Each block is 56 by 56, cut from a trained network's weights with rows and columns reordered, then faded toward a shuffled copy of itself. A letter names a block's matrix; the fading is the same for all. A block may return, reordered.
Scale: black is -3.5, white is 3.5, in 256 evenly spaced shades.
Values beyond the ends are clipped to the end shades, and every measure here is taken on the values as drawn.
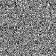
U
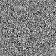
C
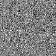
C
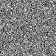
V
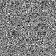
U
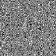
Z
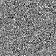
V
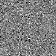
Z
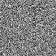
C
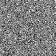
V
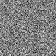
C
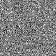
C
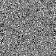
Z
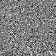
Z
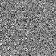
U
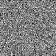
U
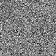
C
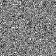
C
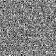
U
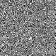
Z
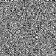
C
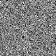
V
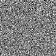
V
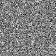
U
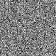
C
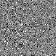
Z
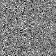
Z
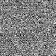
U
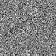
C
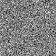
V
